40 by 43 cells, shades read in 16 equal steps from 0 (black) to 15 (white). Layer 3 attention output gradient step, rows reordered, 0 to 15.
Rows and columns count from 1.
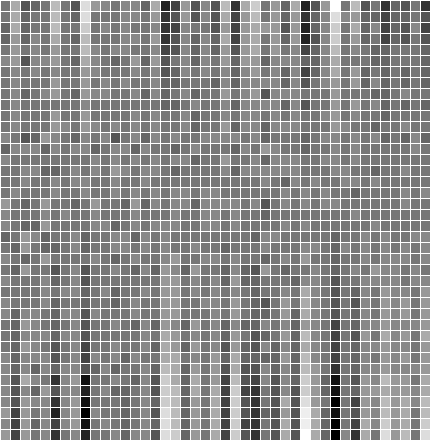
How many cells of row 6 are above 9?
2
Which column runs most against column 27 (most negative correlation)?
14
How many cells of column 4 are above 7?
14
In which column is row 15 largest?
23
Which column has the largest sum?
31
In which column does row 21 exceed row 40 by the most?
34
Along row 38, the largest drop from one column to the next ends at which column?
9
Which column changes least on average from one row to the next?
40
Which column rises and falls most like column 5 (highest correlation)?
1
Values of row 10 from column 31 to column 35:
5 7 7 9 7
